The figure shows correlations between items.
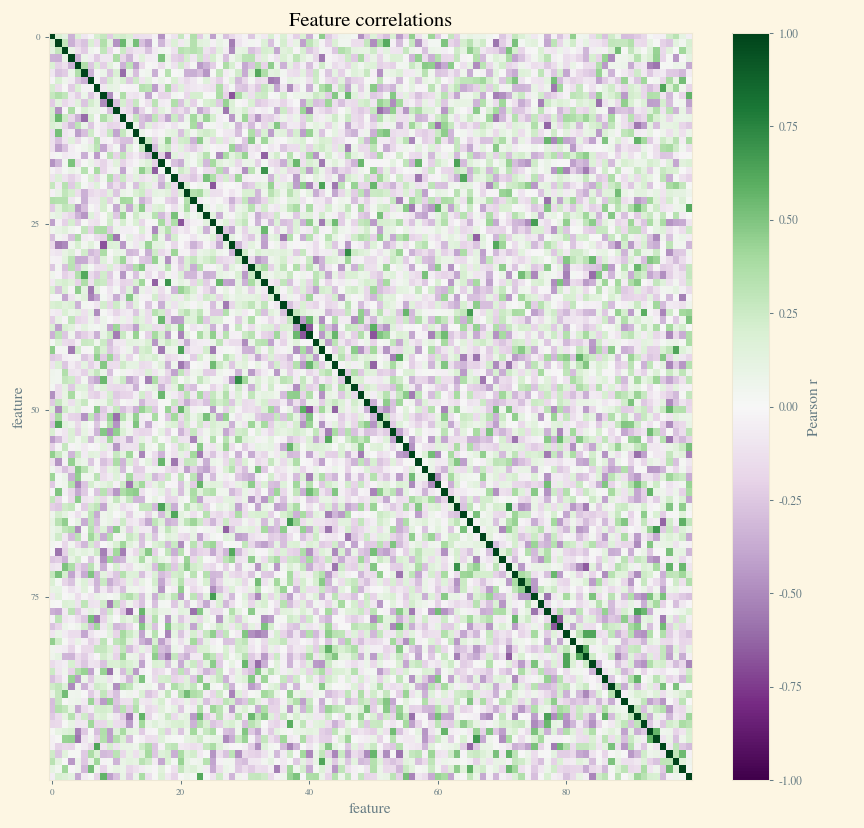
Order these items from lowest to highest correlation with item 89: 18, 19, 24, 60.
24, 19, 18, 60
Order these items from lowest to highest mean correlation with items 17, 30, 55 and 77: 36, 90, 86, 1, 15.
1, 36, 15, 90, 86
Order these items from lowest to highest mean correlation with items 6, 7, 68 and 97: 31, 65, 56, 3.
3, 31, 65, 56
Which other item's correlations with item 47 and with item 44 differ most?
20
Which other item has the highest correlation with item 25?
75
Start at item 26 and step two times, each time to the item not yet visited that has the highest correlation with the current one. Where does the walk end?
18
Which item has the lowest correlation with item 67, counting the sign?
46
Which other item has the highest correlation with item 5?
32
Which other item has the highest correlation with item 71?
63
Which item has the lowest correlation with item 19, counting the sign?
57
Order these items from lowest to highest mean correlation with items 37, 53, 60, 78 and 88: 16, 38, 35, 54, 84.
54, 84, 35, 16, 38
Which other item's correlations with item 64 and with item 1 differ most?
39
